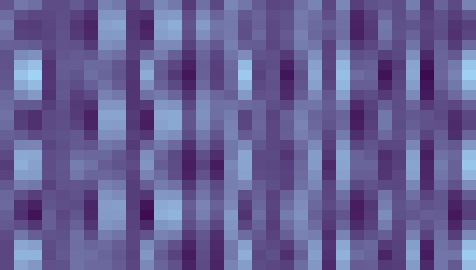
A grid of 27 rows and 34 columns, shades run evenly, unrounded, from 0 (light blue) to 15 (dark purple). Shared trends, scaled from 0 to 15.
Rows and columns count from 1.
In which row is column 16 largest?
17
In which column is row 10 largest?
31
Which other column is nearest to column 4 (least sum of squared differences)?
29
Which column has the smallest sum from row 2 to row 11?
25
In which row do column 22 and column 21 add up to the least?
22
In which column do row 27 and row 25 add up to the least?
34
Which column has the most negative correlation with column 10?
24
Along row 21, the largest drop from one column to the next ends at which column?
12
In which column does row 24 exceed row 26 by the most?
3
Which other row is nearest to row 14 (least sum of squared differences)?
20
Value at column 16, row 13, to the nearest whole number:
8
